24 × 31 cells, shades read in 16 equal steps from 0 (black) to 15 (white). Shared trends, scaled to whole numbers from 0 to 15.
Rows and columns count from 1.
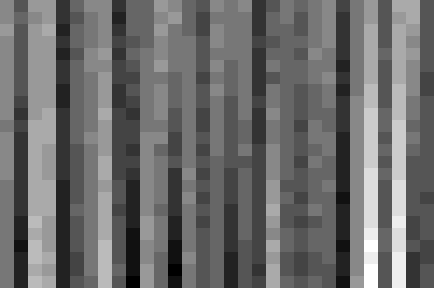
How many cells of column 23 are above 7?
1
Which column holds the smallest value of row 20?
10
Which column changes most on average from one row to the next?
20
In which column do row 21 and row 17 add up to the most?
27
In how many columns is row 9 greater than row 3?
9
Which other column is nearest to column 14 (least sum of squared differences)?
7
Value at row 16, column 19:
4
